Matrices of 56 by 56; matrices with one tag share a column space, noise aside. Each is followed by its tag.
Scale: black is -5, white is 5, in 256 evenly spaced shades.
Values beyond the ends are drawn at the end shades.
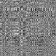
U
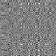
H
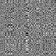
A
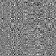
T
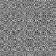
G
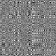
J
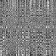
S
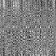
S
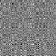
H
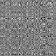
T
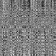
S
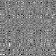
J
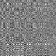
H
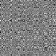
G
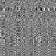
U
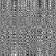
S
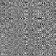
T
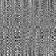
S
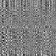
S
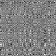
J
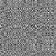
A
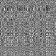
U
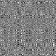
J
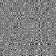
H
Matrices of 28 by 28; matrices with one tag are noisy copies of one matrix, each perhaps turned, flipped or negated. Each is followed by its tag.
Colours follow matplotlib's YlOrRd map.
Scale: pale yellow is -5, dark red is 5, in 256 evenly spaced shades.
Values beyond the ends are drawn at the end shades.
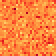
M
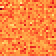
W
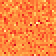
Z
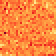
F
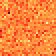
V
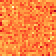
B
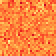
M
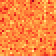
F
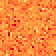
V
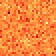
V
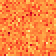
V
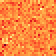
M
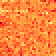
F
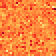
W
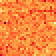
F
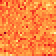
F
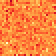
B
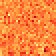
M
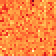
F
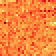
F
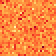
V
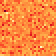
M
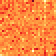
F
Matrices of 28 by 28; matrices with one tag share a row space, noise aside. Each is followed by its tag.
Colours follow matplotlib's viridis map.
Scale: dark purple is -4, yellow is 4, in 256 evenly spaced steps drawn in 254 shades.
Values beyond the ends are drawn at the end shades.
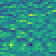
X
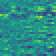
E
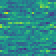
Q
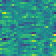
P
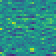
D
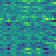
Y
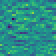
D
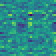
X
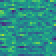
X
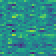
D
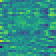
Q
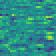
E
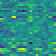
X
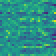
Y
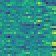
Y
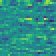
E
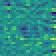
Y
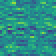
D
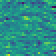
Y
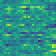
Y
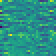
Q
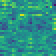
X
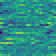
Q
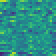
X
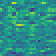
D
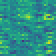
E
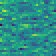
P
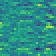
E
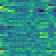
Q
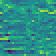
Q
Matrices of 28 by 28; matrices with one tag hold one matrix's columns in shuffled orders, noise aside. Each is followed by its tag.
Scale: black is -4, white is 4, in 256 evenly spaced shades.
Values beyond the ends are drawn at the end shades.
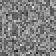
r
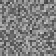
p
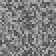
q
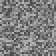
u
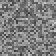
u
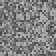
r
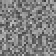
q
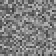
p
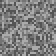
q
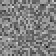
p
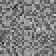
p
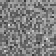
q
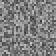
r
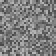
p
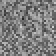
r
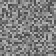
u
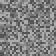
u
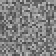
r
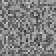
q
